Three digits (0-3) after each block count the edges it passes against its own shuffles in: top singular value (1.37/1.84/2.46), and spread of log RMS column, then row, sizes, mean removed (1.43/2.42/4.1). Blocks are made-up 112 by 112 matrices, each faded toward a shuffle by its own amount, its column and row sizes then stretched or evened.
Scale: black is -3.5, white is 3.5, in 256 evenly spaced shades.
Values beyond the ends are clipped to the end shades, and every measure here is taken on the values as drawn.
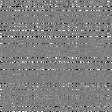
3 1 3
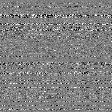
2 0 3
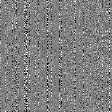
1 3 0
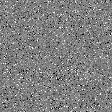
0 0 1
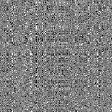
3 2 1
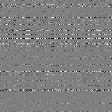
3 0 3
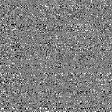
2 1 2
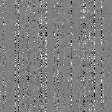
2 3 1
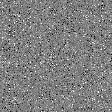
0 1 0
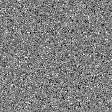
0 0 1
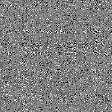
0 2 2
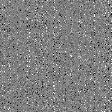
0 2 0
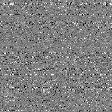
2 0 2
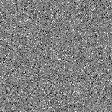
2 0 0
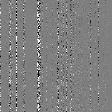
2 3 0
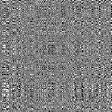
3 2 2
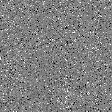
1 1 0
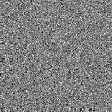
2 0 1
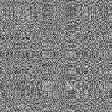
3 0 0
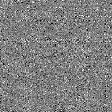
2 1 1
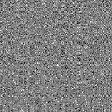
3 1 1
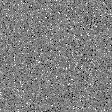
0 1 0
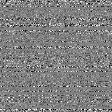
0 0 3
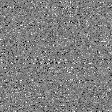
0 0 2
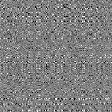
3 1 2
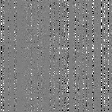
2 3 1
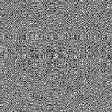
3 1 1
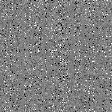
0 2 1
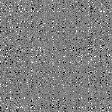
0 2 2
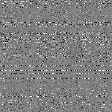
1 1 3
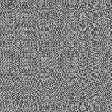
3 1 0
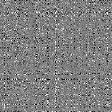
2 2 2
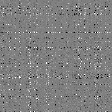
1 2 2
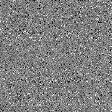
1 1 1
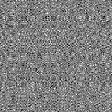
3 0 1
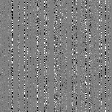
1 3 0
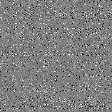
0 1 2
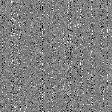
1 2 0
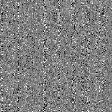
2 2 0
